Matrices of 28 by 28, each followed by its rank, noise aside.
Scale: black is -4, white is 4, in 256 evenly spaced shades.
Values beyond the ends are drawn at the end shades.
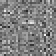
five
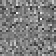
six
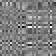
two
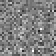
six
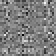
four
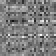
two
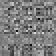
four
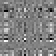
two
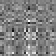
two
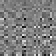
two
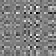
two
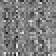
four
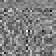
three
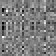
three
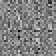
six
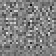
six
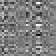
two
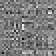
five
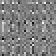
three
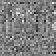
six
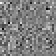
five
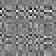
two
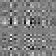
two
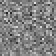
five
